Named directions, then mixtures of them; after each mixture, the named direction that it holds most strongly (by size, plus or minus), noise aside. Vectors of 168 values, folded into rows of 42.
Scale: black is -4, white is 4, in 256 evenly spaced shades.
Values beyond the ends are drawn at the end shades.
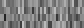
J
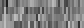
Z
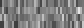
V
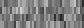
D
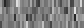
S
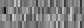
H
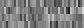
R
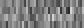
R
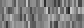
R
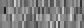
H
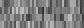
D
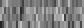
V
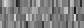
S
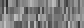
Z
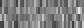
V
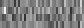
H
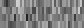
S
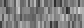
R
